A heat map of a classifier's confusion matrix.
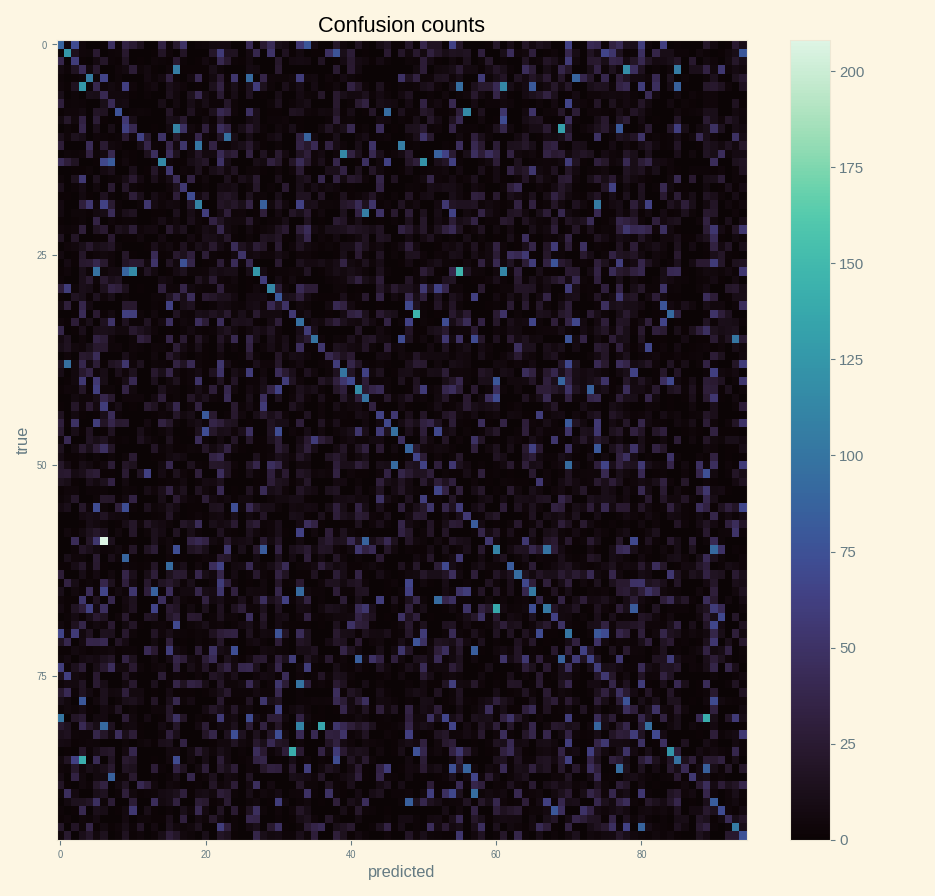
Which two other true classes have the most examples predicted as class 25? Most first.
74, 67
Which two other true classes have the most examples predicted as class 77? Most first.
86, 10
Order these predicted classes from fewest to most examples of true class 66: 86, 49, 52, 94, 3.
94, 86, 49, 3, 52
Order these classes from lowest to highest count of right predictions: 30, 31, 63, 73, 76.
76, 31, 73, 30, 63
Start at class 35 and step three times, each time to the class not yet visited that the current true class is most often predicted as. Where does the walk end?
89
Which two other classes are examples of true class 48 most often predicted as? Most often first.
74, 65
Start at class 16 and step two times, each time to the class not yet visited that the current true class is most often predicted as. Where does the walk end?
78
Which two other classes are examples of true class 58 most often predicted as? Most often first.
33, 93
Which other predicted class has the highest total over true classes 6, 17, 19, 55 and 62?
53
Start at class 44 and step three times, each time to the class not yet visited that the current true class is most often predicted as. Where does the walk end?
60
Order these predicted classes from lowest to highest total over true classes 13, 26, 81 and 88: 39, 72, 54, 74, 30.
72, 30, 54, 74, 39
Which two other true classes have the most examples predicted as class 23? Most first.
11, 60
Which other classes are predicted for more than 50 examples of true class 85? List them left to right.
2, 3, 16, 38, 70
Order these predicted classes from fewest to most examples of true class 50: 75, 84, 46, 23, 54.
23, 84, 54, 75, 46
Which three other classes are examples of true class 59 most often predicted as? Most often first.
6, 42, 79
